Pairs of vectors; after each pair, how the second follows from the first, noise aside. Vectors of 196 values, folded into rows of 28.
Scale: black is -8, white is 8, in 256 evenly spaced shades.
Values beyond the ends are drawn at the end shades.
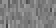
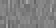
negated, shrunk.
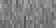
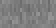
wrapped around, shrunk.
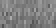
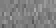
partly zeroed.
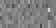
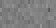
negated, shrunk.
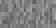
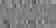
partly zeroed.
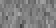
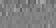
partly zeroed.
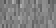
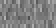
negated.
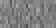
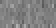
wrapped around, negated, partly zeroed.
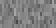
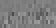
wrapped around, partly zeroed.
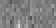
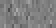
wrapped around, partly zeroed.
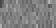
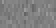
wrapped around, shrunk.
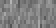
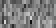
wrapped around, negated, scaled up.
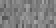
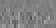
wrapped around, negated, partly zeroed.
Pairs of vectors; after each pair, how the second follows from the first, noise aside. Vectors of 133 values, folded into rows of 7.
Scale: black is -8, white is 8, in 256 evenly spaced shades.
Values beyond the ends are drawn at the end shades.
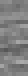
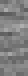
reversed, negated.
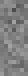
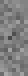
wrapped around.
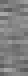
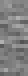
wrapped around, negated.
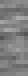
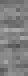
wrapped around.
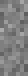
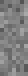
sign-scrambled.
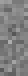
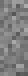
reversed, negated.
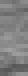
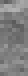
reversed, negated.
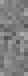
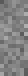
sign-scrambled.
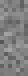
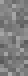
wrapped around, negated.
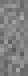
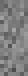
wrapped around, negated.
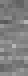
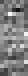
wrapped around, scaled up.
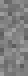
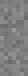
reversed, negated, shrunk.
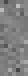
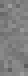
reversed, negated, shrunk.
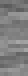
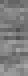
wrapped around, negated.
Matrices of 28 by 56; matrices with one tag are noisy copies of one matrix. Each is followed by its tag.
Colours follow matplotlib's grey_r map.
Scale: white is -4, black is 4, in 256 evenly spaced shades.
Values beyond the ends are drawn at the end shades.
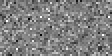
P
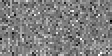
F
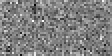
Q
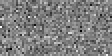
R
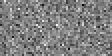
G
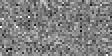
R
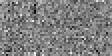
Q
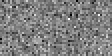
F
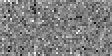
Q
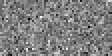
P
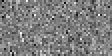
F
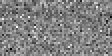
R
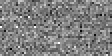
R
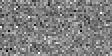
R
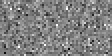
G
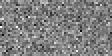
R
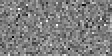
G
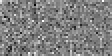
Q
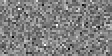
G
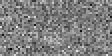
R
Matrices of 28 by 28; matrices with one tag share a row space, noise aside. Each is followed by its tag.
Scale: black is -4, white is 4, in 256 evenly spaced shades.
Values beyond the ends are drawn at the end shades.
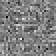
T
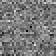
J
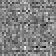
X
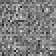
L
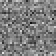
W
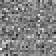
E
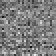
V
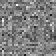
W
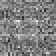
T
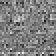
T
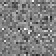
X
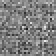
X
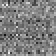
L
